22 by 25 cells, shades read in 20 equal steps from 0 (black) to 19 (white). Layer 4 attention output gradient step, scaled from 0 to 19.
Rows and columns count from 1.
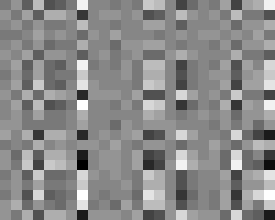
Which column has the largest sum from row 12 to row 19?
17
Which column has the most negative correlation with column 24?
1
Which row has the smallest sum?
14
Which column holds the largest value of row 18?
25
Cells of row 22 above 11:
7
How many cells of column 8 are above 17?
4
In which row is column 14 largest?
20
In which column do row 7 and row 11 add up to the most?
8
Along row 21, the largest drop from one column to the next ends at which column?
9
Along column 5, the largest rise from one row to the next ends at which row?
2
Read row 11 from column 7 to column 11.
9 19 10 10 9
